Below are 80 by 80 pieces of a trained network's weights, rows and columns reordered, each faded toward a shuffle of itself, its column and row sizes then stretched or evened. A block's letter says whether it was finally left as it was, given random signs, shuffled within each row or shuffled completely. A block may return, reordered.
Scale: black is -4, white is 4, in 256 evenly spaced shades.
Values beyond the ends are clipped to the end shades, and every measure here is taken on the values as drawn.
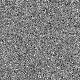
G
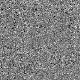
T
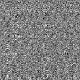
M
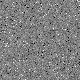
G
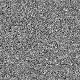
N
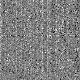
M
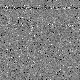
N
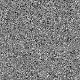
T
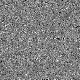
N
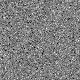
G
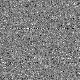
N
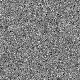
G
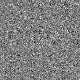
M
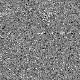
N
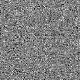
M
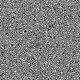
G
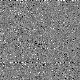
T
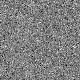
G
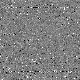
N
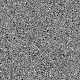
G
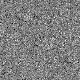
N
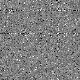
T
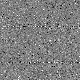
N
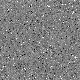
G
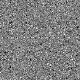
T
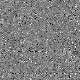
T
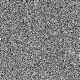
G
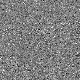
N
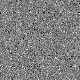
N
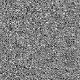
M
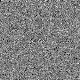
N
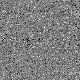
T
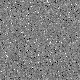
G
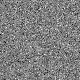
G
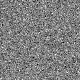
G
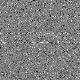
N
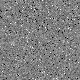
G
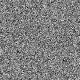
N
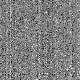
M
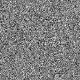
T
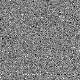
T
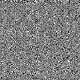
M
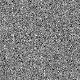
T
